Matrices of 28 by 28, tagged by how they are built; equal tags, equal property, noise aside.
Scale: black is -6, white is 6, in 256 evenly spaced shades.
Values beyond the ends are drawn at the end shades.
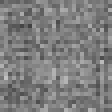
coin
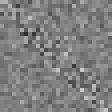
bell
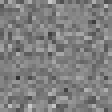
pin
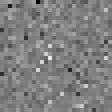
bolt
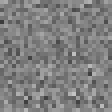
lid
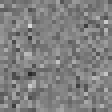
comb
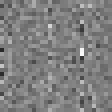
comb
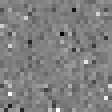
bolt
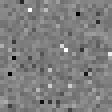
bolt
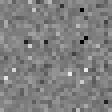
bolt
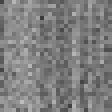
coin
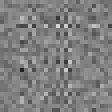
pin
